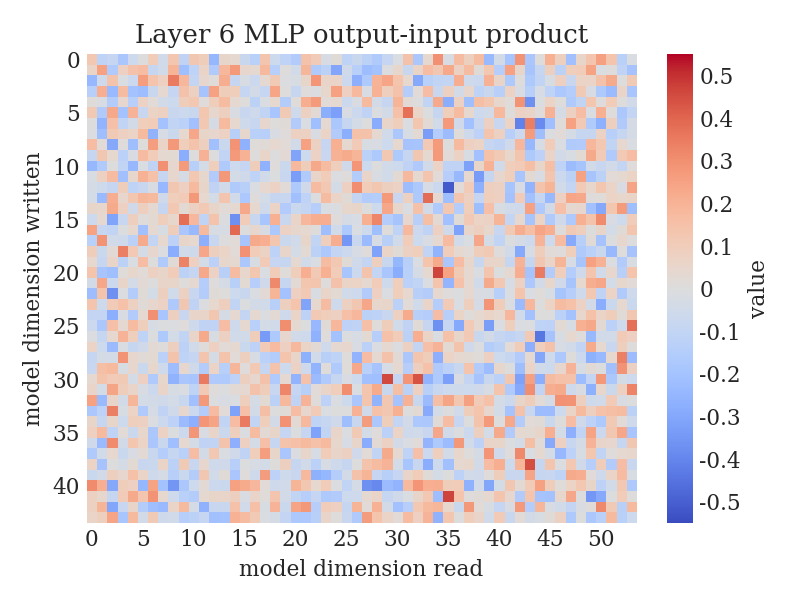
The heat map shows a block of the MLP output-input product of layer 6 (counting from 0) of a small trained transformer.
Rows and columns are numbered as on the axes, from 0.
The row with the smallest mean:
6
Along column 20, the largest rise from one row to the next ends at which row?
10
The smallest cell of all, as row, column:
12, 35
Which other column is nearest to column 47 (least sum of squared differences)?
4
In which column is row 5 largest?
31
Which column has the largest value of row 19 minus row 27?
9
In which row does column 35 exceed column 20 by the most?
41
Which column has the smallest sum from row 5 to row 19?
20
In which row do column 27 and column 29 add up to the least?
40
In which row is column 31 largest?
5
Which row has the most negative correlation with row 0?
23
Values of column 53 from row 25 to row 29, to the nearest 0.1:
0.4 0.1 0 -0.2 0.1
